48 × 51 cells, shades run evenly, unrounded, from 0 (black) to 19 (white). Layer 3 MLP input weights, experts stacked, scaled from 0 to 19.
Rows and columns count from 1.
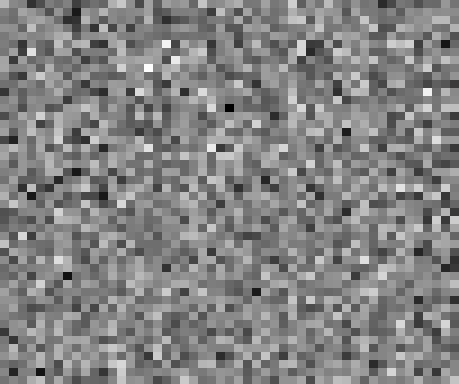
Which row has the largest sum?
36
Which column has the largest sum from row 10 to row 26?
33
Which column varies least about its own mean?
37
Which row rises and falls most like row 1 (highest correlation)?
38
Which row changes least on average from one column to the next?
5
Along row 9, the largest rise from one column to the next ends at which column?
17
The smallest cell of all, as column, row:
26, 14
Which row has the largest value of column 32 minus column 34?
9
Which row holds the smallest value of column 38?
12
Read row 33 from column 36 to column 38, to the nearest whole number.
15 11 5
